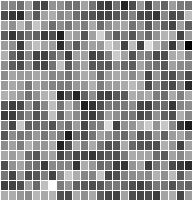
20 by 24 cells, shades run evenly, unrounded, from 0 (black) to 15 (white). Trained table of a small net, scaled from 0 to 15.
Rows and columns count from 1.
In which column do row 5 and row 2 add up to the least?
3
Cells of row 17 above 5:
15
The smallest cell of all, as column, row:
24, 5
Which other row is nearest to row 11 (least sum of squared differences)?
12
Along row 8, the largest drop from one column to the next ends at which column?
19
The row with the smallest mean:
2
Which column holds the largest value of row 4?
13
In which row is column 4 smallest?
18
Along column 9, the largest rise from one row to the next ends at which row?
11
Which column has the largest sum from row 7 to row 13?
7
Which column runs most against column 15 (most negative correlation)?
21
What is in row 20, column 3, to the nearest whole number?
9
